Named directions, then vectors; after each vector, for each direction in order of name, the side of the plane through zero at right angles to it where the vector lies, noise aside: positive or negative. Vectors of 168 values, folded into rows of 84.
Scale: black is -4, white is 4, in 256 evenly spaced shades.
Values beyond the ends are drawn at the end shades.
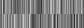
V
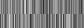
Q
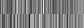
negative, negative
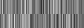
positive, positive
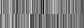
positive, positive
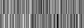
positive, positive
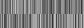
positive, negative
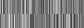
positive, positive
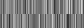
negative, positive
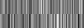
negative, negative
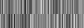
negative, negative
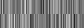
positive, positive
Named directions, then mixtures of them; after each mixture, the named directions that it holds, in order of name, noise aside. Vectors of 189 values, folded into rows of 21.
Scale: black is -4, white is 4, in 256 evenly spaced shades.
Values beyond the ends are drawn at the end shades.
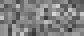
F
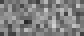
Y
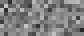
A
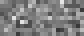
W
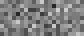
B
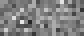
W, Y.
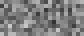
A, Y.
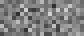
B.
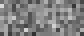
F, W, Y.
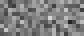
A, B, W.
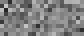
A.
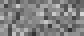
F.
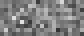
W, Y.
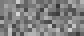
B, F.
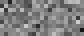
A.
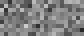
A.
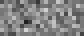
Y.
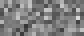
A, F, W.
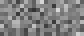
B.
